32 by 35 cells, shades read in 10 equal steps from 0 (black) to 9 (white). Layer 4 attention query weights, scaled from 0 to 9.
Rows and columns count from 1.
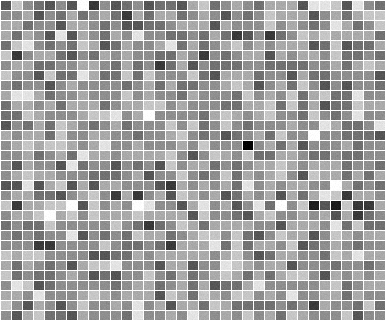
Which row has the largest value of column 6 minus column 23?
15
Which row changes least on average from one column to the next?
26
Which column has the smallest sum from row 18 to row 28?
16
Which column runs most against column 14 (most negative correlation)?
31
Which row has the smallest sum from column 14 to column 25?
4
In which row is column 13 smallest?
20
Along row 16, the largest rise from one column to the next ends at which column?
8
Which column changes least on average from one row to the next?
12
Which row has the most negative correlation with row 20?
21
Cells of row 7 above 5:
10
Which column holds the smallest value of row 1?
9
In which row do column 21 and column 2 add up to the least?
6
